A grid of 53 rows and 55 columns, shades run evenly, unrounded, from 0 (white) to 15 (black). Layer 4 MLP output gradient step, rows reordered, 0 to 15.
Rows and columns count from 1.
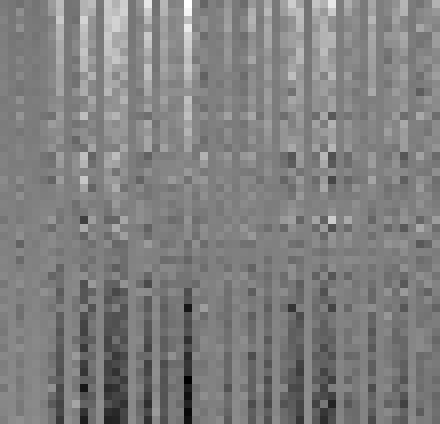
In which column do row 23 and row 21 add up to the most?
42
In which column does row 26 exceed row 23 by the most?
11
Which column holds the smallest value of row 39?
26
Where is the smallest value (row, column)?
1, 24
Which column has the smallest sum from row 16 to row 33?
15
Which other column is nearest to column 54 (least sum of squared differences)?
3
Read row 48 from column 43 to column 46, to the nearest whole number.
7 9 8 7
